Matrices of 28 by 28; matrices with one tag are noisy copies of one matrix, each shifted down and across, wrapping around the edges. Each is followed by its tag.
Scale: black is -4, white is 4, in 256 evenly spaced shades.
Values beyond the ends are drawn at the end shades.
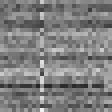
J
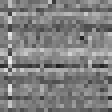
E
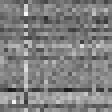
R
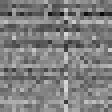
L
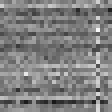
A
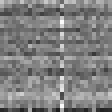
E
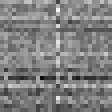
L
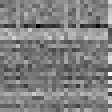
R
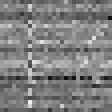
J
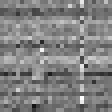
J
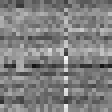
J
